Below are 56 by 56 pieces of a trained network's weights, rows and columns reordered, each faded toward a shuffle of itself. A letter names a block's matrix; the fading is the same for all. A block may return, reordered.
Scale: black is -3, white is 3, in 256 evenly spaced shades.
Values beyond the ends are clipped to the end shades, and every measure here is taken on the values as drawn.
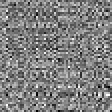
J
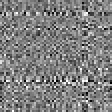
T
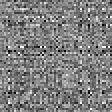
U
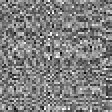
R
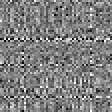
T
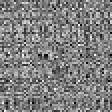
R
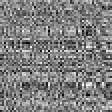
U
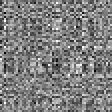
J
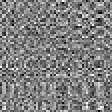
J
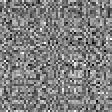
R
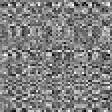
T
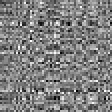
T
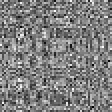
R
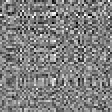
J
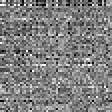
U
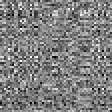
U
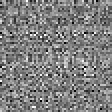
U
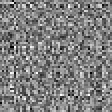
J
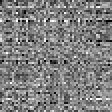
U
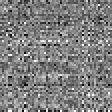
U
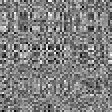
J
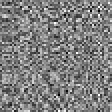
R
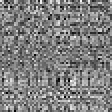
U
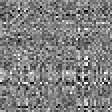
U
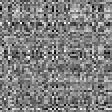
U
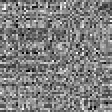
R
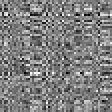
T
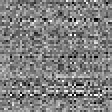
U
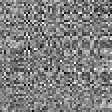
J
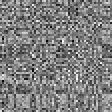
R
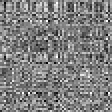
J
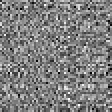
R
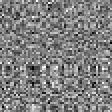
J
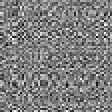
J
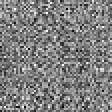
R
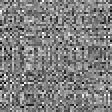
U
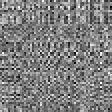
J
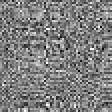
R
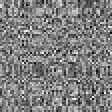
R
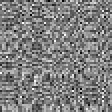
R
